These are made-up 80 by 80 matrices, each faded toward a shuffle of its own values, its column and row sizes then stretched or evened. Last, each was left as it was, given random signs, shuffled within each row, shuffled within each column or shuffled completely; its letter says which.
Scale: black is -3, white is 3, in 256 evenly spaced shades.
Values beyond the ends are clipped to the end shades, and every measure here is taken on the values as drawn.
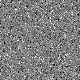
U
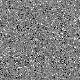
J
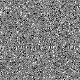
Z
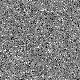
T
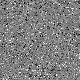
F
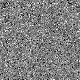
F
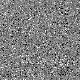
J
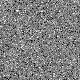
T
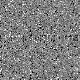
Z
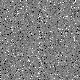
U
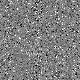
U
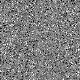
J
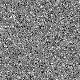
F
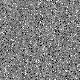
U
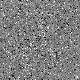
U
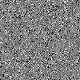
Z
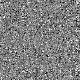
J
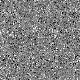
J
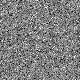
T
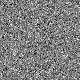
T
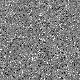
U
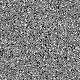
T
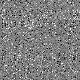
Z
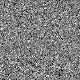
J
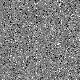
U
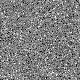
T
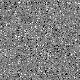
Z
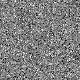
U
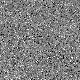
F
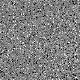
U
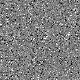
J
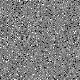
Z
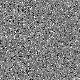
U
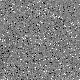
T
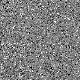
J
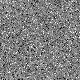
T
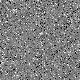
U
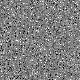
U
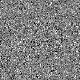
Z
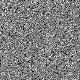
F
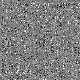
Z
